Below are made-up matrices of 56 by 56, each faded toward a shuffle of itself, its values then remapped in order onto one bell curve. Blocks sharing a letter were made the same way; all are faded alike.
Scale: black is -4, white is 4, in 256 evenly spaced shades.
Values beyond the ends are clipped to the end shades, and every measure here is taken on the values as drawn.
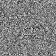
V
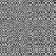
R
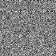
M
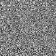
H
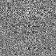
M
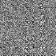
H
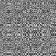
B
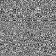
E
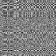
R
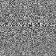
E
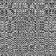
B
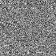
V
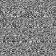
E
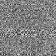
E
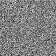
V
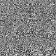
M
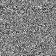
V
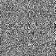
H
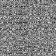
E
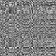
B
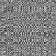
B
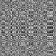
R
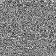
V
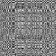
R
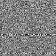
E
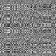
B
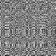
B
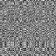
B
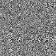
H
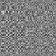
B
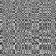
R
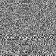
E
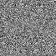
V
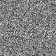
V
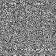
V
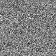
V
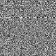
H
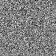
V
